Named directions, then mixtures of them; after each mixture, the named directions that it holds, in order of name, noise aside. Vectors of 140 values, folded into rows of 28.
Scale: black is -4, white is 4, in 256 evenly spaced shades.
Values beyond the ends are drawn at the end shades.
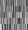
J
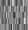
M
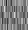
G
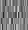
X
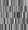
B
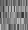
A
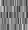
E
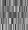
M, X.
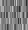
E, J.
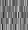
X.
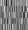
B, G.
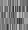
A, B, J.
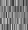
J, M.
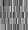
A, E, M.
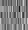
E, J, M.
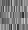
A, G, M.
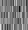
E, J.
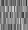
A, E.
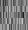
A, B, X.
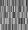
G, J.
